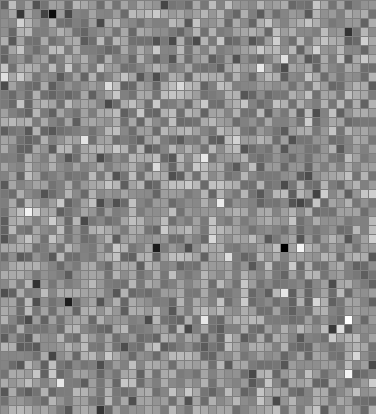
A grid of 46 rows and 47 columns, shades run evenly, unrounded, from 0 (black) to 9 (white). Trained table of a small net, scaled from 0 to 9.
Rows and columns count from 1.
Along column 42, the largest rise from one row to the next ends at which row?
38
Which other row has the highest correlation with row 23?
20
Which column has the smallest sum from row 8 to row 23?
36
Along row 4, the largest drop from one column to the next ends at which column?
44
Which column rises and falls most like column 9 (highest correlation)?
13
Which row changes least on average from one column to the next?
24
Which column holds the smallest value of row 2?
7
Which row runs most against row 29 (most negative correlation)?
12
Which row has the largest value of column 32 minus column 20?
28
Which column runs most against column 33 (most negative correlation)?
26
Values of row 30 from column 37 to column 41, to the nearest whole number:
7 4 6 4 4
